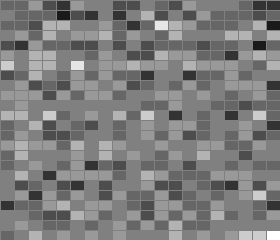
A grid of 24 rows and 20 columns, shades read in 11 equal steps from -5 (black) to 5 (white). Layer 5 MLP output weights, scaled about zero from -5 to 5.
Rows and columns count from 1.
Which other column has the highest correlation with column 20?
10
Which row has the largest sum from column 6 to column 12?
7
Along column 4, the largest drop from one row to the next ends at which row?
13
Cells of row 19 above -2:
11
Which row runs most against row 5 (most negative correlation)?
20
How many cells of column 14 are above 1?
1
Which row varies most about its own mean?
3
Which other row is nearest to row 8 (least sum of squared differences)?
17
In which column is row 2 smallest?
5
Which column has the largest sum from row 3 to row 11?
8
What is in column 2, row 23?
1
